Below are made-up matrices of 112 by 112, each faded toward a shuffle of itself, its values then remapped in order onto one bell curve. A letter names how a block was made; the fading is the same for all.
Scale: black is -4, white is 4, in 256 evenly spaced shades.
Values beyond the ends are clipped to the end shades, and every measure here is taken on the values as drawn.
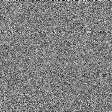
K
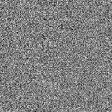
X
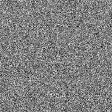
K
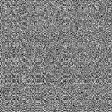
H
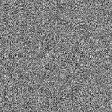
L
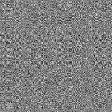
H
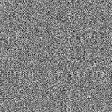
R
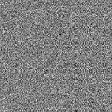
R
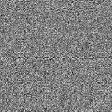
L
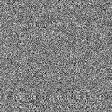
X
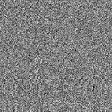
L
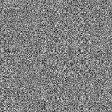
R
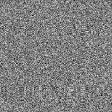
X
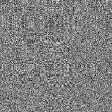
R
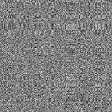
H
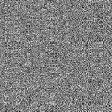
R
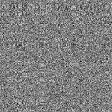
X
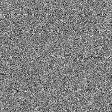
K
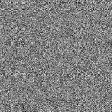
X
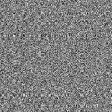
L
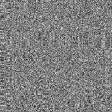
R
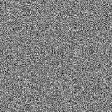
R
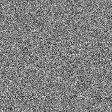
K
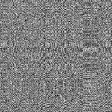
H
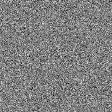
K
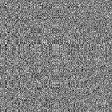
H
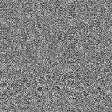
L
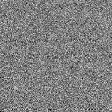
X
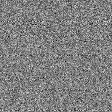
K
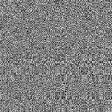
H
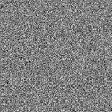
L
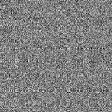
R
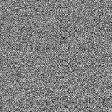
R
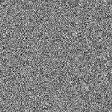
L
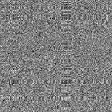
H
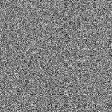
X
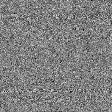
K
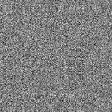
L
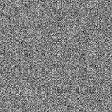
R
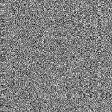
L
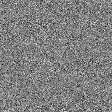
K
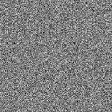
X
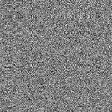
L
